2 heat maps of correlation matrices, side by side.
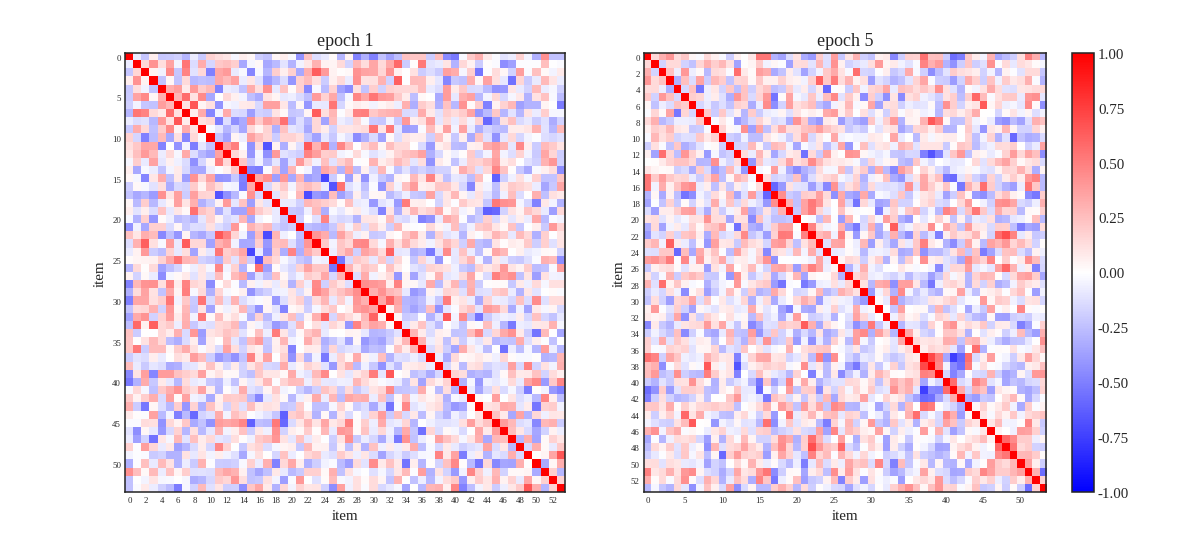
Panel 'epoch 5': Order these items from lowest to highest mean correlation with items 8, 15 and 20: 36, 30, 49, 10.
49, 10, 36, 30
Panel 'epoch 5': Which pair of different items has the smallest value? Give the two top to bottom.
37, 41
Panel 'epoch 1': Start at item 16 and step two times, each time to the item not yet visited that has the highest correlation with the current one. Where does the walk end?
11
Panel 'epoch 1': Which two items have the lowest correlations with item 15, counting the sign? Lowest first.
24, 45
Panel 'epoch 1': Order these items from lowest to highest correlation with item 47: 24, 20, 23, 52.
20, 24, 23, 52
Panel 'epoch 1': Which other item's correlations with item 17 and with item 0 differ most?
22
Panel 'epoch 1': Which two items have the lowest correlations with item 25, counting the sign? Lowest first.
16, 26
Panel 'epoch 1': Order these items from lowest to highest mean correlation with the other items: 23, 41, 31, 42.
41, 31, 42, 23
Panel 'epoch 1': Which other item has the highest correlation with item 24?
32
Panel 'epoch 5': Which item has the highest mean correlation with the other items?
25
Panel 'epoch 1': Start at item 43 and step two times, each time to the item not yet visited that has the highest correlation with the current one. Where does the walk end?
18
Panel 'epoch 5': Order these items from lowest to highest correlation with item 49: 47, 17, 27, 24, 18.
17, 27, 24, 18, 47
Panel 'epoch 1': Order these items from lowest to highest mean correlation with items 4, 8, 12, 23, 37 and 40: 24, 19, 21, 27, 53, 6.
24, 27, 21, 53, 6, 19
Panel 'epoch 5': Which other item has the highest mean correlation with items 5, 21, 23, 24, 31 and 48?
22
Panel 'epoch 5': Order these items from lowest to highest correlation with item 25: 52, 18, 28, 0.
18, 28, 52, 0
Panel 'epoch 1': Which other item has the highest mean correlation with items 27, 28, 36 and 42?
7
